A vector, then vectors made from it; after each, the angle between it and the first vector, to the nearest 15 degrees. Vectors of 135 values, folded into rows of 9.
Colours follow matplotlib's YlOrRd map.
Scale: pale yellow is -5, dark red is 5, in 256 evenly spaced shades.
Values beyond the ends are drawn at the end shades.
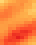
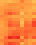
45 degrees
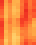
120 degrees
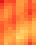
150 degrees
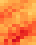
30 degrees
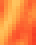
75 degrees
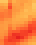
15 degrees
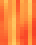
75 degrees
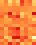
75 degrees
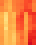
105 degrees
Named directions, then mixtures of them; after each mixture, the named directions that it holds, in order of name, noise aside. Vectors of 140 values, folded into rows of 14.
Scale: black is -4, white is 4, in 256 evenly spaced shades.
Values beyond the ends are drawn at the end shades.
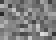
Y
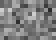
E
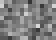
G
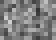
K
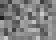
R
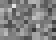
E, K.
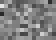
G, Y.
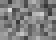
E, K, R.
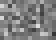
K, R, Y.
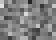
G.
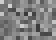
E, Y.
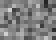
E, K.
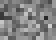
G, R, Y.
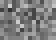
E, Y.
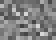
G, Y.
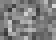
G, K, R.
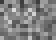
E, K, Y.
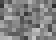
G.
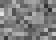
E, Y.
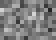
E.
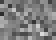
Y.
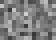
G, K, Y.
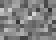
E.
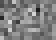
E, K, R.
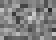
E.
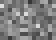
G, K, Y.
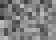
R.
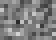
E, G, R.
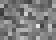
G, R, Y.
